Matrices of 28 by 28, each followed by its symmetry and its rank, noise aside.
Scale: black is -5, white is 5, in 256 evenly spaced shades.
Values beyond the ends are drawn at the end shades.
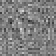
antisymmetric, rank four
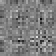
symmetric, rank three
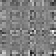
antisymmetric, rank two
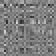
no symmetry, rank three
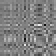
antisymmetric, rank two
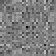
symmetric, rank four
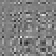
no symmetry, rank three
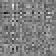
antisymmetric, rank four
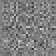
no symmetry, rank four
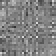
symmetric, rank three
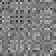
symmetric, rank three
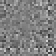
antisymmetric, rank four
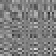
no symmetry, rank two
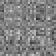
no symmetry, rank three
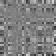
antisymmetric, rank two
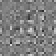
symmetric, rank three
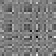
symmetric, rank two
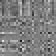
no symmetry, rank three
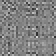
no symmetry, rank four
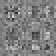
no symmetry, rank three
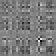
symmetric, rank two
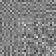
symmetric, rank three
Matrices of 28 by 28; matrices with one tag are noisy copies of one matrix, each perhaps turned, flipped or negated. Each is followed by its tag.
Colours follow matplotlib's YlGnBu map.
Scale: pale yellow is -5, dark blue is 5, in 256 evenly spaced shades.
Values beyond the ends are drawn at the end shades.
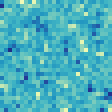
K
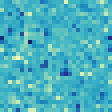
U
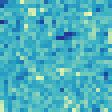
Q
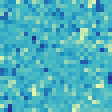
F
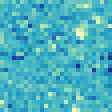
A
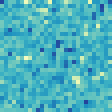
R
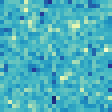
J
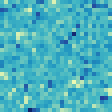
F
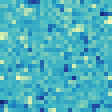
F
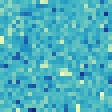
U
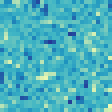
Q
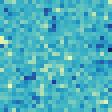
R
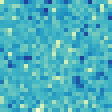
R
